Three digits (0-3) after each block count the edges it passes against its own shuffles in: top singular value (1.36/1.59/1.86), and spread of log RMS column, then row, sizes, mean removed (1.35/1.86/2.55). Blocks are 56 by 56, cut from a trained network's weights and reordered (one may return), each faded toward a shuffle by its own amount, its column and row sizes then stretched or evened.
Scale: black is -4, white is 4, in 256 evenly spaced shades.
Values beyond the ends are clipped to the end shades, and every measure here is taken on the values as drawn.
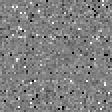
0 0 2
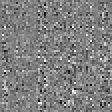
0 3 1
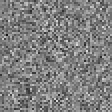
3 1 0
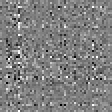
1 3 2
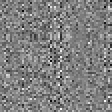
3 3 0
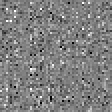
0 3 1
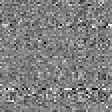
2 0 3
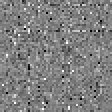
1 2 0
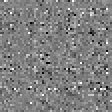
1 2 2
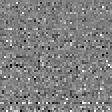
1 1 3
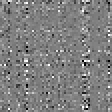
1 3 2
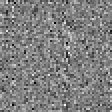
1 2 1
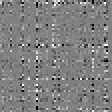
2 3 3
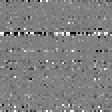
3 1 3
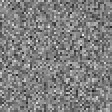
2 1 0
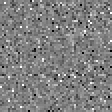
0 0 0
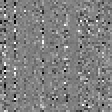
2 3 1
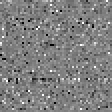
0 0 2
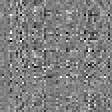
3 3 2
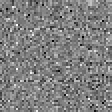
2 0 0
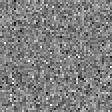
0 0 0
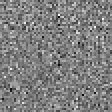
1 1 1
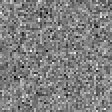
0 1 0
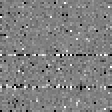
3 1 2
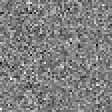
0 1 0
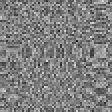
3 0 0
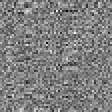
3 1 2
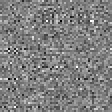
2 1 2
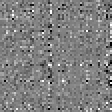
1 3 2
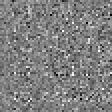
0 2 2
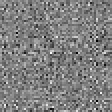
2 2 2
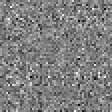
0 1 2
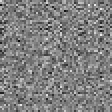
3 2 1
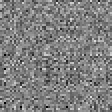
3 1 2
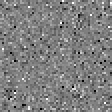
0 1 1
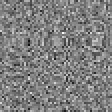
3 1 1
